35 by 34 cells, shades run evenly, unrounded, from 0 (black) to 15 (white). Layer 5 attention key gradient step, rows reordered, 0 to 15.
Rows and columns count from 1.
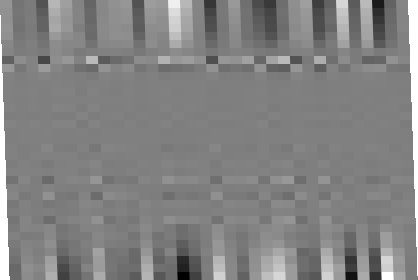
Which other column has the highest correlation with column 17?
14
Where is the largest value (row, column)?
35, 32
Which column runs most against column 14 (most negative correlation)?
4
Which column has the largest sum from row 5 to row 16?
15
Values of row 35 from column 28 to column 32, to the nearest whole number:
9 1 10 3 15
